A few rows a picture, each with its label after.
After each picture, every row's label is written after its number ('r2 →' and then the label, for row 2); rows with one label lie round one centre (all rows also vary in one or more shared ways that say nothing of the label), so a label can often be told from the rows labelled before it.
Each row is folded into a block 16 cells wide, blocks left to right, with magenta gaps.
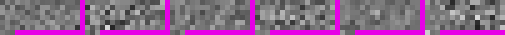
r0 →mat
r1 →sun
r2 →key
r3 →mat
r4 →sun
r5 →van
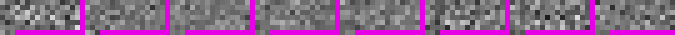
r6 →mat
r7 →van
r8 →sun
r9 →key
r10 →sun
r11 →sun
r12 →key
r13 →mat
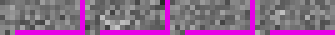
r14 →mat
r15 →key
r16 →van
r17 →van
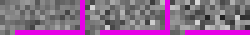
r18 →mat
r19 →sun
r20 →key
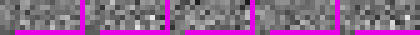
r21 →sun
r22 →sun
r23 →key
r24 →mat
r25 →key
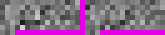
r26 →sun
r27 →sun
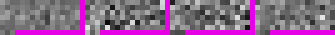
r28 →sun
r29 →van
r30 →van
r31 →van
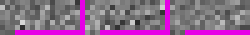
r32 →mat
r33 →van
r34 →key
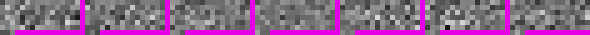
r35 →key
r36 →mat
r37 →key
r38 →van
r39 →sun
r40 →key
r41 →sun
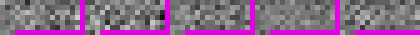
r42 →van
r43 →key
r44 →mat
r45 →mat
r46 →mat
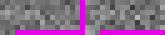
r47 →sun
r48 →van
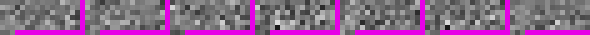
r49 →key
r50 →key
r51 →key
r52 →van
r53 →van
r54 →mat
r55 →mat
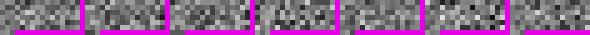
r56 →van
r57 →key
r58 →van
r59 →mat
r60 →van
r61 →key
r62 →van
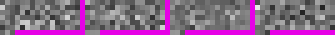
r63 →key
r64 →sun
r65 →van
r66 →van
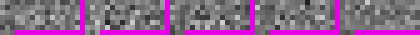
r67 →sun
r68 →key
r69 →key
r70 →van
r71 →sun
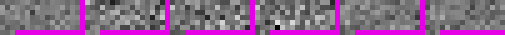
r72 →mat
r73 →key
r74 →mat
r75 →mat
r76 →sun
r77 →sun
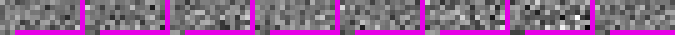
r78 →key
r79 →van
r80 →van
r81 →sun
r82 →mat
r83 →sun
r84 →sun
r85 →mat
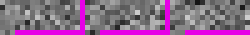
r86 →sun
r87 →mat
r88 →key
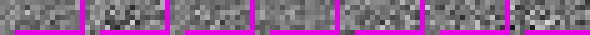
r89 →van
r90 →van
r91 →van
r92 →sun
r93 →van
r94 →key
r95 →key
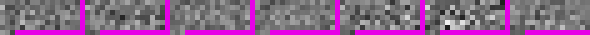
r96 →van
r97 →key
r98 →mat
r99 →key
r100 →van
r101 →key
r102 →sun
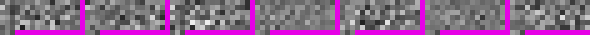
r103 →key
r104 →van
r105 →key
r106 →mat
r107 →van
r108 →van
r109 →van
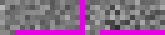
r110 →van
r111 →mat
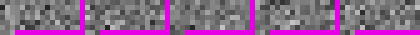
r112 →sun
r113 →van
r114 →sun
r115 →key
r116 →sun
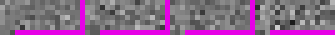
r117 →van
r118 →sun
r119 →mat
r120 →sun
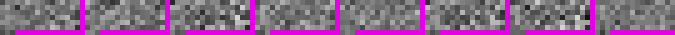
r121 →sun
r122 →key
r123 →van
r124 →sun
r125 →mat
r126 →van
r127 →sun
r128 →sun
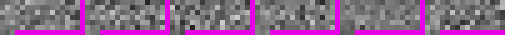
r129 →sun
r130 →mat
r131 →mat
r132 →sun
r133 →mat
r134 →van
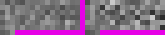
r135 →key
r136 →sun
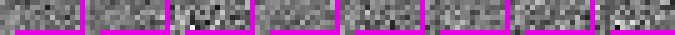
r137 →key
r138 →van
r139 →key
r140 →van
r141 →van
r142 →sun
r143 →sun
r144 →key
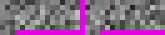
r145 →mat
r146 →sun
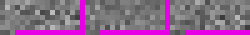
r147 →sun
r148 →mat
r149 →mat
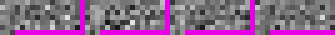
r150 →van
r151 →mat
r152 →mat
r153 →van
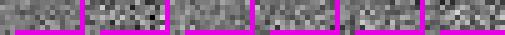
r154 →mat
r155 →mat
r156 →key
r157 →mat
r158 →sun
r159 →sun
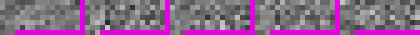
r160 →key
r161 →key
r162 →key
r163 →key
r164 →sun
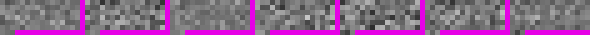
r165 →mat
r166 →key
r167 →key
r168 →van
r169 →mat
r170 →mat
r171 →mat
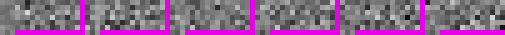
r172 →van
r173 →mat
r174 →key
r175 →sun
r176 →sun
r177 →mat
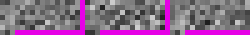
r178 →mat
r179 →sun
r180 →key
